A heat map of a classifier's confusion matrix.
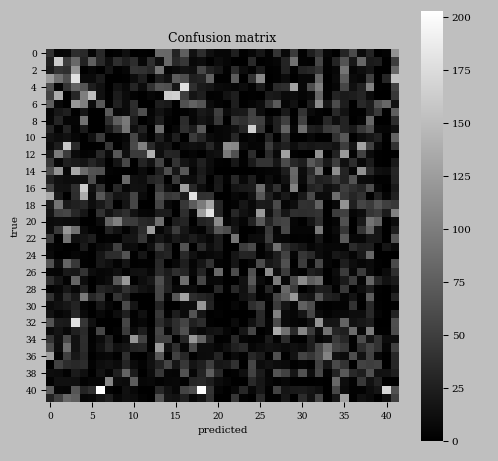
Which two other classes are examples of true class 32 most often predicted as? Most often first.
3, 35
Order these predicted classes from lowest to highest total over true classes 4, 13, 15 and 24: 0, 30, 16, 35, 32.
30, 35, 0, 32, 16
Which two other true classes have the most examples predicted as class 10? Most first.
34, 39
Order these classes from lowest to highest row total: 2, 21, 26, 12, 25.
25, 26, 2, 21, 12
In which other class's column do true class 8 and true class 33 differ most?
27
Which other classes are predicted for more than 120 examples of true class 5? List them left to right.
1, 14, 15
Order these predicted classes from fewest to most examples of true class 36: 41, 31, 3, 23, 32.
23, 3, 41, 31, 32
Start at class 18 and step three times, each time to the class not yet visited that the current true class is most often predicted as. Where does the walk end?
2
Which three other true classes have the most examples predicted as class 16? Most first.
4, 29, 27
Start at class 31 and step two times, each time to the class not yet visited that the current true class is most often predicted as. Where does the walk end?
9
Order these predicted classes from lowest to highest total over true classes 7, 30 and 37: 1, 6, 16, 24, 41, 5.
5, 6, 16, 1, 41, 24
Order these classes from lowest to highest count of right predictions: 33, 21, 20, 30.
21, 30, 33, 20
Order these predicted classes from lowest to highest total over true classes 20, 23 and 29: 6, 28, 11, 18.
11, 6, 18, 28
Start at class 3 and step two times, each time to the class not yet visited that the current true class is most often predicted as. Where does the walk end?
35
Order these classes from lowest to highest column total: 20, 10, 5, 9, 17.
5, 20, 10, 17, 9
